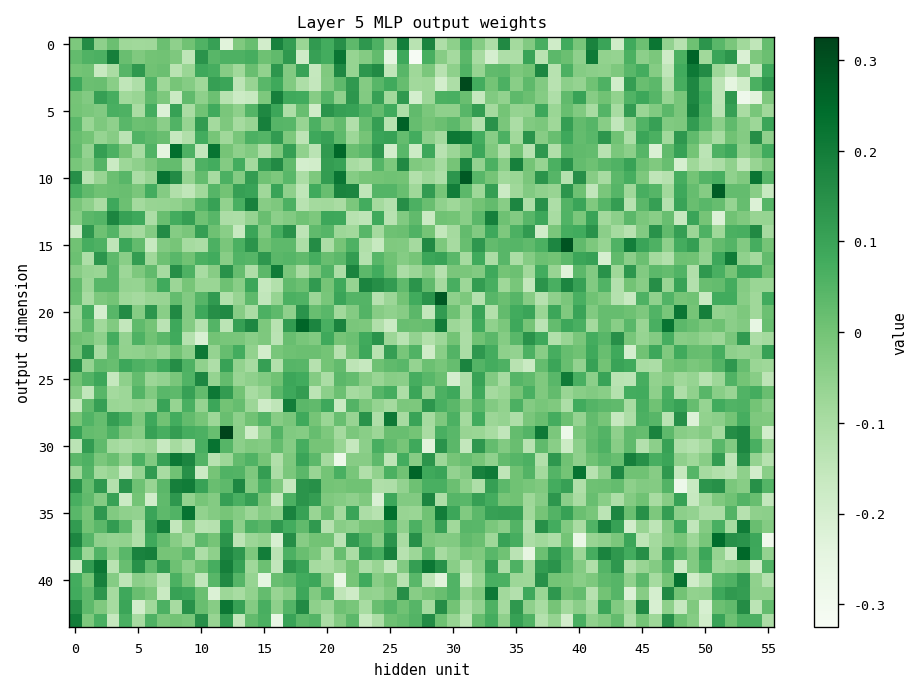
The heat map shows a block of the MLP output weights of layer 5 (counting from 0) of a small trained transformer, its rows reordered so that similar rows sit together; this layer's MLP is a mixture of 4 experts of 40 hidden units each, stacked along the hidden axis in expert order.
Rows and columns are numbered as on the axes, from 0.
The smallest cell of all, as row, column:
1, 27
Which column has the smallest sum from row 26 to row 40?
49
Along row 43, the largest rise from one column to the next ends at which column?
17
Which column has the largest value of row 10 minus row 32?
54
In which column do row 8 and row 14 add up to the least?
29
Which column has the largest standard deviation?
21
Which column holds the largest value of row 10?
31
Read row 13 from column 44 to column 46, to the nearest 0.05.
0.05 0 -0.05
